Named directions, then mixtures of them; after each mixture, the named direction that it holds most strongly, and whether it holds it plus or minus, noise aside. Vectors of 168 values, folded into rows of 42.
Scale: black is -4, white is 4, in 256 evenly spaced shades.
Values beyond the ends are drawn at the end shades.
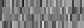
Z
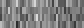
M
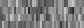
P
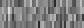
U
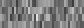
P, minus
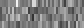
P, plus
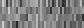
M, plus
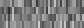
U, minus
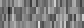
U, minus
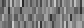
Z, plus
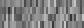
U, minus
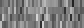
P, minus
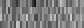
M, minus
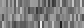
P, plus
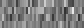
P, minus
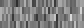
M, minus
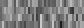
P, plus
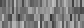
Z, plus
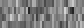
P, plus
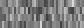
P, plus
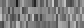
M, minus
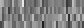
Z, minus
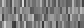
Z, minus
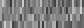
Z, minus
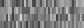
U, plus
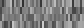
Z, plus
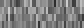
U, plus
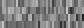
U, plus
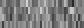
P, minus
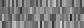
Z, plus
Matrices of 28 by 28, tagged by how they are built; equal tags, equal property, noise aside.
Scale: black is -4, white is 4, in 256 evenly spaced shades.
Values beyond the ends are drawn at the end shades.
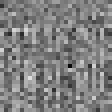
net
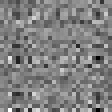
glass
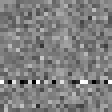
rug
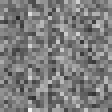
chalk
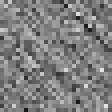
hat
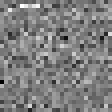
rug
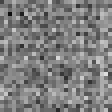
net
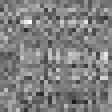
glass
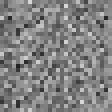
chalk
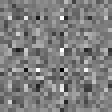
glass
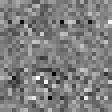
rug
